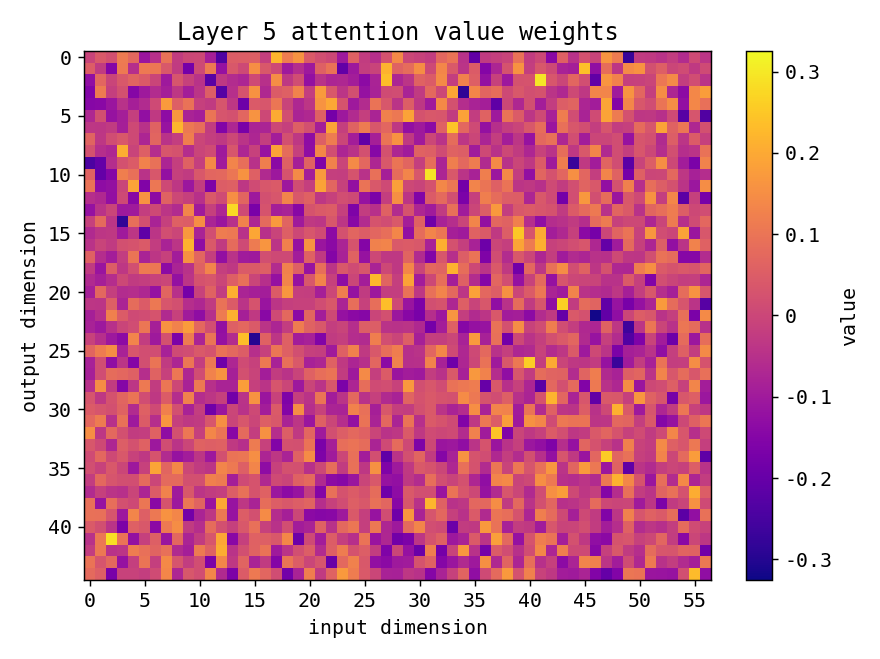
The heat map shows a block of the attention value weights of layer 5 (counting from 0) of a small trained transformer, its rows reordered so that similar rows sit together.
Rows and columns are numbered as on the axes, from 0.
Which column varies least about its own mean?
10
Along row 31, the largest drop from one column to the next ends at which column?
39
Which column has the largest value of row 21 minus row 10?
27
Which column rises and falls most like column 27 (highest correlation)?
32
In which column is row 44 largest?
55
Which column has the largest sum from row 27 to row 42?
12
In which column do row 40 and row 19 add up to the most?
26
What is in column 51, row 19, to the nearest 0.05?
-0.15
